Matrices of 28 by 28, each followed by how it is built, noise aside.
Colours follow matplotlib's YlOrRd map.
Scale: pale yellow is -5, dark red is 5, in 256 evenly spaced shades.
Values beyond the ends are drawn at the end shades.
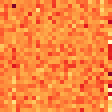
uneven columns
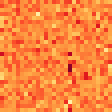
uneven columns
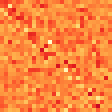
banded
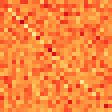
diagonal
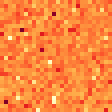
sparse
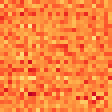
low rank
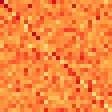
diagonal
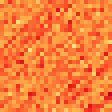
Hankel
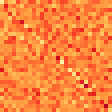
diagonal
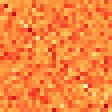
diagonal
